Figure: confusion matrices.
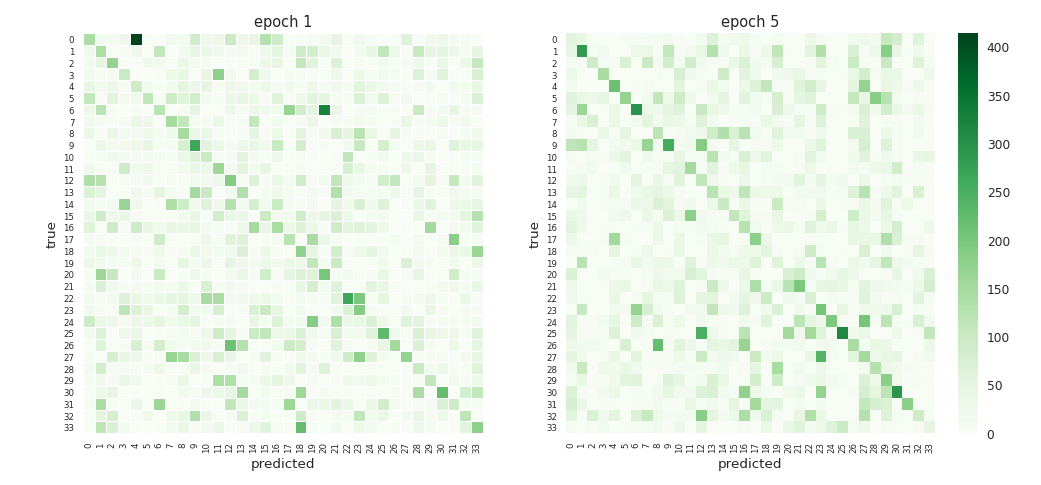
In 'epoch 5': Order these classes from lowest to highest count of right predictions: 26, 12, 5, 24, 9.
12, 26, 5, 24, 9
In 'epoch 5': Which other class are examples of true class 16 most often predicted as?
30
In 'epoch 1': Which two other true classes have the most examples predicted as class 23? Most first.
22, 27
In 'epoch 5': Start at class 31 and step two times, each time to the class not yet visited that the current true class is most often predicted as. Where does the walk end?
4
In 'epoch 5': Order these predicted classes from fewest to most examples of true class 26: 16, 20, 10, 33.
20, 33, 10, 16
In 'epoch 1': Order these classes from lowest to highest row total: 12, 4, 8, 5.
4, 8, 5, 12
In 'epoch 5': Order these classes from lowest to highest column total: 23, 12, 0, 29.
0, 12, 23, 29
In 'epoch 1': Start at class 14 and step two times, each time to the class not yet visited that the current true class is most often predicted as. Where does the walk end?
11
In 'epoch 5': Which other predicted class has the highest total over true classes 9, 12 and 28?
1
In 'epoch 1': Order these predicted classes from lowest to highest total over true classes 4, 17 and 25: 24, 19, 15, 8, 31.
8, 24, 15, 19, 31
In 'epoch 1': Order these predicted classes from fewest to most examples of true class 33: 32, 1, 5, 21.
5, 21, 32, 1
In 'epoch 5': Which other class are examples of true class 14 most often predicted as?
19
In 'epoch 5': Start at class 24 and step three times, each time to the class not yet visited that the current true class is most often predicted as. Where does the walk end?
6
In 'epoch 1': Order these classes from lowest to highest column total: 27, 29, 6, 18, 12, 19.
27, 29, 6, 19, 12, 18
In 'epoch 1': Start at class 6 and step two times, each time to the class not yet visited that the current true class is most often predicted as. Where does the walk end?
1
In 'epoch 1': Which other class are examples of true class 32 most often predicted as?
9
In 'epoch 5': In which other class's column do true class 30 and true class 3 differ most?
23
